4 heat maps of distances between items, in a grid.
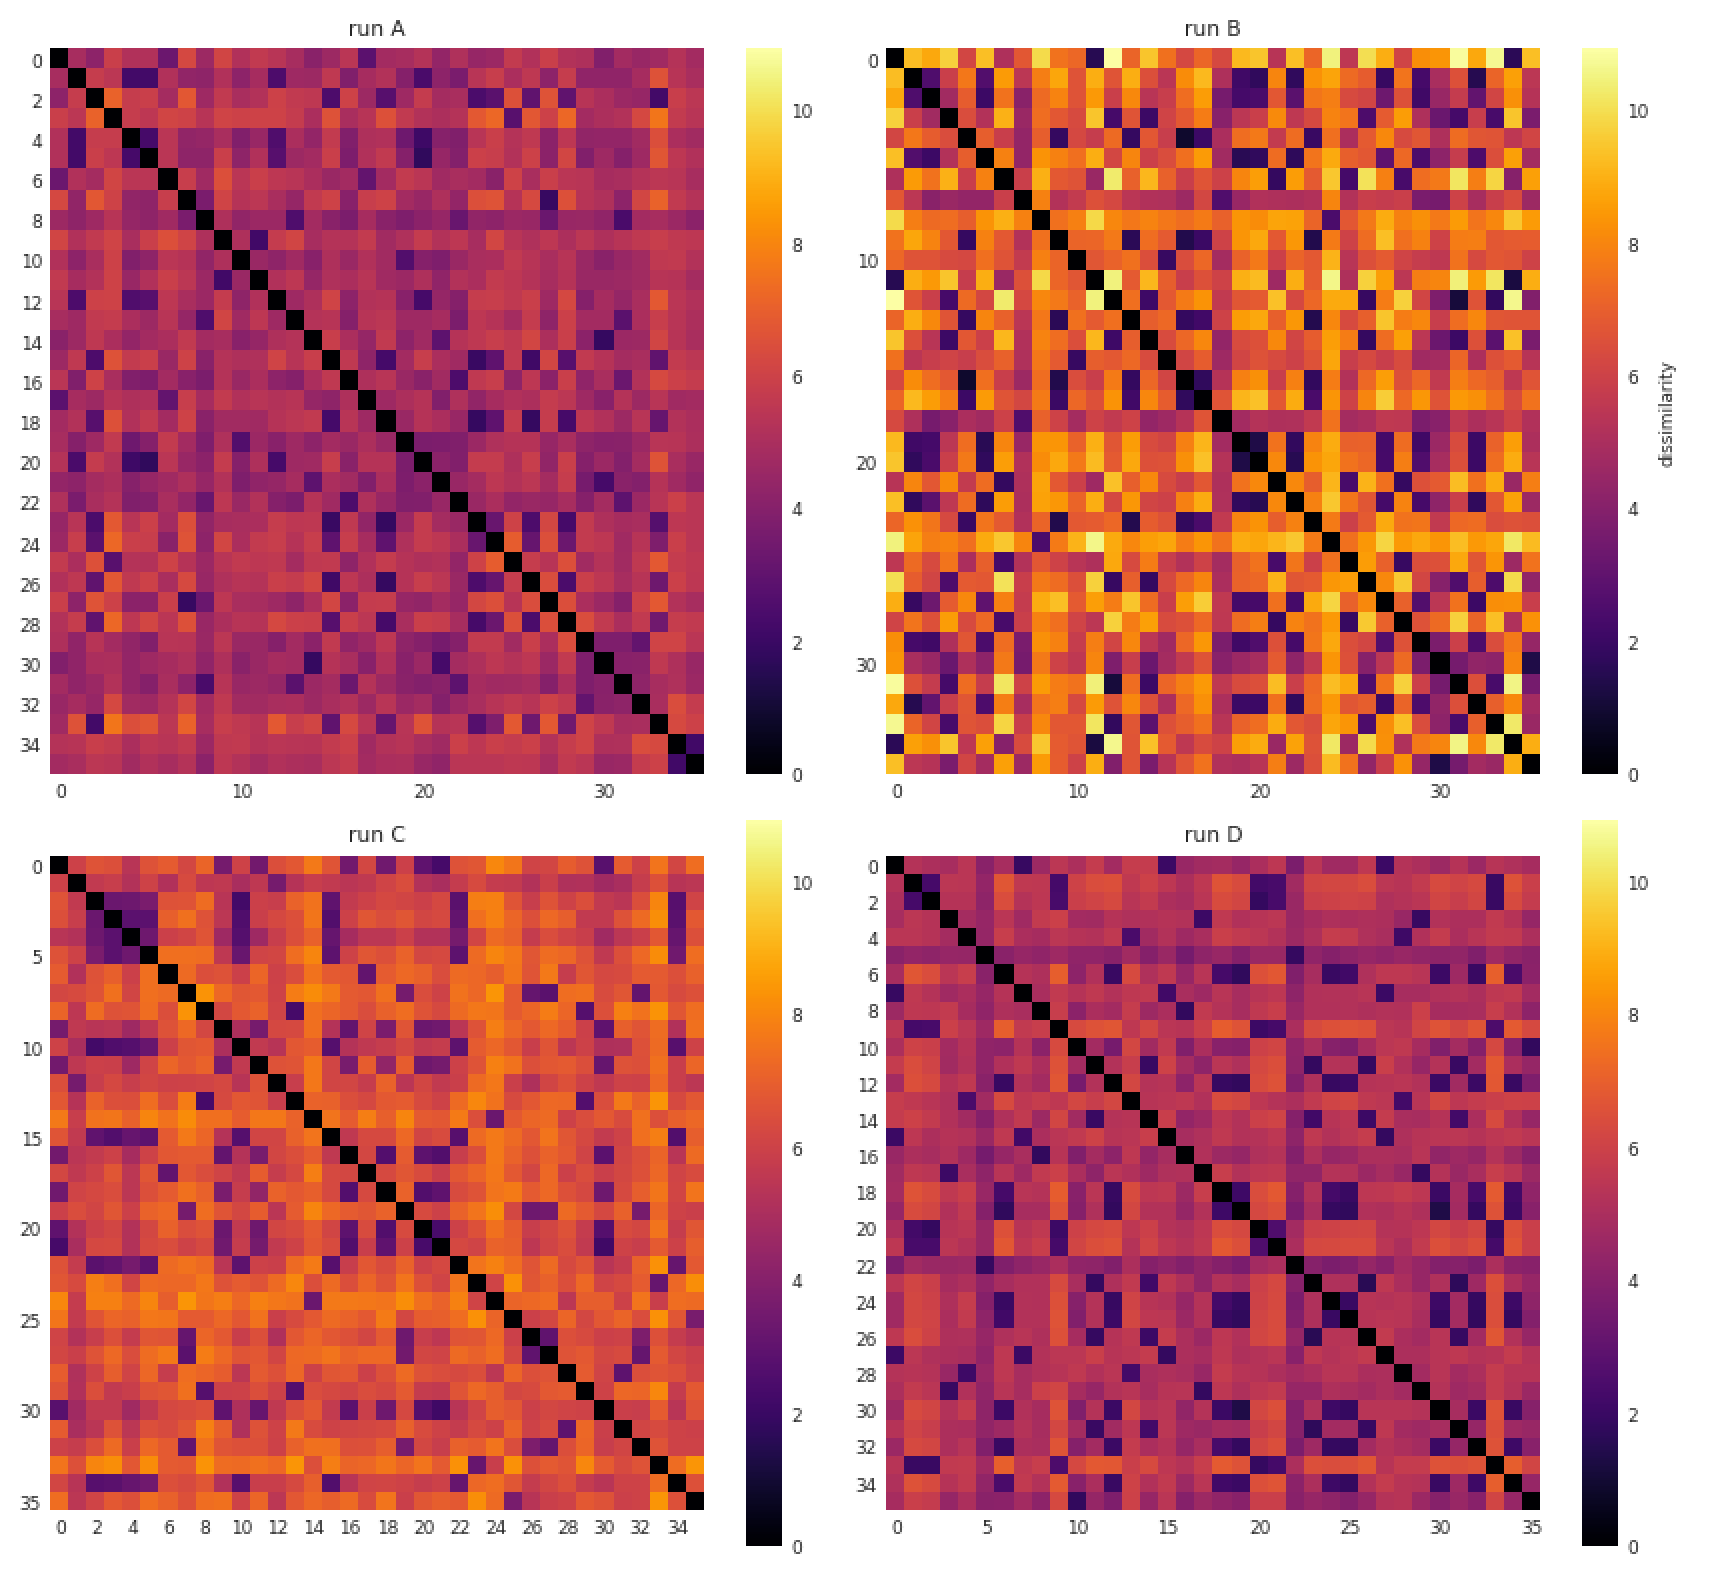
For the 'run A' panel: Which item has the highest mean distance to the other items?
3
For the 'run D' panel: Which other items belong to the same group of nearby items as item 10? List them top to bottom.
35
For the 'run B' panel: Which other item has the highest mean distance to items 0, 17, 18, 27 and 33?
24
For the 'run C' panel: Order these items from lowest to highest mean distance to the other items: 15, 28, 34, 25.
34, 15, 28, 25
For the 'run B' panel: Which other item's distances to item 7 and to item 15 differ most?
10
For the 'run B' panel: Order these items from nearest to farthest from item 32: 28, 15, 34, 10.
15, 10, 28, 34
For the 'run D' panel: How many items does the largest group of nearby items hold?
9
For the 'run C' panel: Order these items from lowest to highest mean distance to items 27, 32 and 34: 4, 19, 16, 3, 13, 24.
19, 4, 3, 16, 13, 24
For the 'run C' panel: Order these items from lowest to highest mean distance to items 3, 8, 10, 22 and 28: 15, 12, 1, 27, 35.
15, 1, 12, 35, 27
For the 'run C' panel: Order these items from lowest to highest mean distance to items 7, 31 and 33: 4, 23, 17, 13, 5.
23, 4, 17, 5, 13
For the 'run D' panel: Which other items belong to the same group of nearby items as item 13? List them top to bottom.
4, 28
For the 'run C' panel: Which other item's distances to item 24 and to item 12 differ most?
14
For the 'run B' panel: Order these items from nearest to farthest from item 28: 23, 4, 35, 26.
4, 23, 35, 26
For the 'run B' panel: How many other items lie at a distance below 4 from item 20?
8
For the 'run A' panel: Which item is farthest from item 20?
33
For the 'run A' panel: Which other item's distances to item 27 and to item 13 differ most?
7
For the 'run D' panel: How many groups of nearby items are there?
9
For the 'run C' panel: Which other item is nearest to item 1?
12
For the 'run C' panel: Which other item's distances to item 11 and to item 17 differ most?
6
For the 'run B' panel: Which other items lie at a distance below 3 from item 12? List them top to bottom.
3, 14, 26, 31, 33
